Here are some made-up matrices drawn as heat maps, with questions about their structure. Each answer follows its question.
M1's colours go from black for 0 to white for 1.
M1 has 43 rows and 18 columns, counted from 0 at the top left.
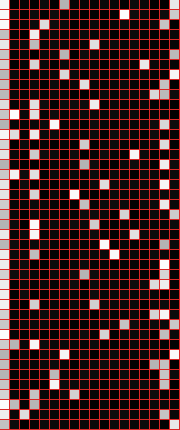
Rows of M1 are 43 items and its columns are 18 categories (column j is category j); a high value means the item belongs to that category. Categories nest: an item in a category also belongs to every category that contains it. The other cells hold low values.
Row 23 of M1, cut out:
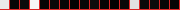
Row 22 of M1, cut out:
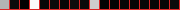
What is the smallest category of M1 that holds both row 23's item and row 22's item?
3
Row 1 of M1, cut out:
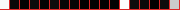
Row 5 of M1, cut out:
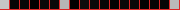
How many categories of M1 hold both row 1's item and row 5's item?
2
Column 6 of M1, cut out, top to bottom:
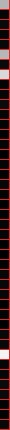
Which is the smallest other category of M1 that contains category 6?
17
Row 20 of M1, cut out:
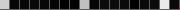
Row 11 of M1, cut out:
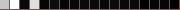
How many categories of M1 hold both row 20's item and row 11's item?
1
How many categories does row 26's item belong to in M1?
2
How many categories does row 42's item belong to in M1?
2
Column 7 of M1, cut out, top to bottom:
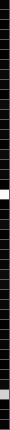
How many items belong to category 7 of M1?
2
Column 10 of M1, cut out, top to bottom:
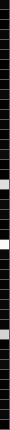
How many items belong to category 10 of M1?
3
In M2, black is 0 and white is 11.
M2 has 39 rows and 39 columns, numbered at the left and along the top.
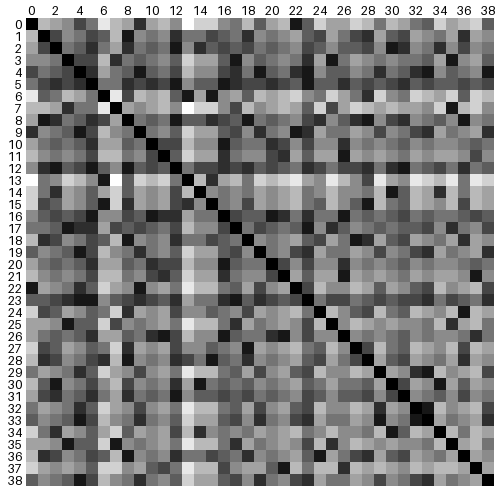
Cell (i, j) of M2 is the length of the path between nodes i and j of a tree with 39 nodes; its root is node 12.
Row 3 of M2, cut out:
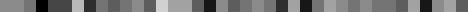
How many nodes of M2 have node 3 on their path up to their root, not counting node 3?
3
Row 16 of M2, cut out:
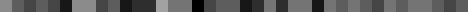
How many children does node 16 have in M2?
3
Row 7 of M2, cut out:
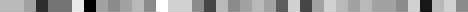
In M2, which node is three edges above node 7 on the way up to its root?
17
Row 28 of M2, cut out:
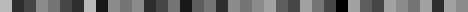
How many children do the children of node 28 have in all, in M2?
1
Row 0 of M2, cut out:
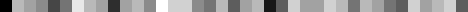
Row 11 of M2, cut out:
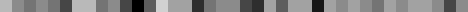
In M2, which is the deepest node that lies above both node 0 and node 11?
5
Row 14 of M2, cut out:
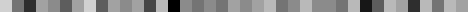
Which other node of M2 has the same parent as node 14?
34
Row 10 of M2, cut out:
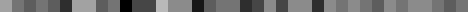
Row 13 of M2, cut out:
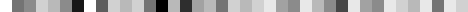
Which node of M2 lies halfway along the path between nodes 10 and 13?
8
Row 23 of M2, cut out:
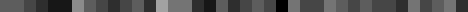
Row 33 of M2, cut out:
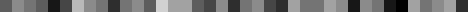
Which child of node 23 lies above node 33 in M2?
4
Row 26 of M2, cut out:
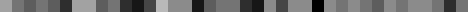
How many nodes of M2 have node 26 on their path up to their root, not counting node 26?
3
